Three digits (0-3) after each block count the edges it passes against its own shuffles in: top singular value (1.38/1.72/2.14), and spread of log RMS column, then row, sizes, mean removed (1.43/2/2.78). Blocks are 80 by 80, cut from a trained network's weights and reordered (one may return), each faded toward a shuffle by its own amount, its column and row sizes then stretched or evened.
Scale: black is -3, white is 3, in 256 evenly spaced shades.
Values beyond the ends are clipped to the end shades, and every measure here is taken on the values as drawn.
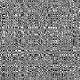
3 3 3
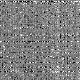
2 0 3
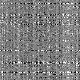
3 1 3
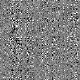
1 3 2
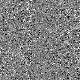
0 2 1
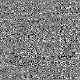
1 2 3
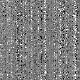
2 3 1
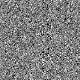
0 2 0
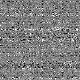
1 1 3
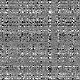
3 3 3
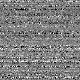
2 0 3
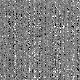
1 3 1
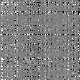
2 3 3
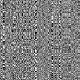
3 3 0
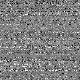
1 0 3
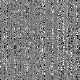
1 3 1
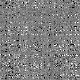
0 2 3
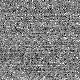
1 0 0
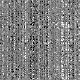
3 3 2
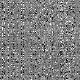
1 3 0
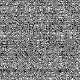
2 2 0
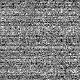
3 1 0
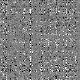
1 3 2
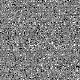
0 1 1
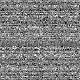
3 1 2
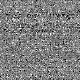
1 1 1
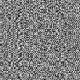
3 1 0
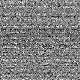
2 0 2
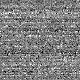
2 0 2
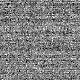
2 1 0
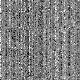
3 3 0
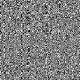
2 2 1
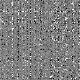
1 3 2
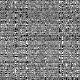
3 3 0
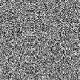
2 1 0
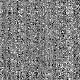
1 2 0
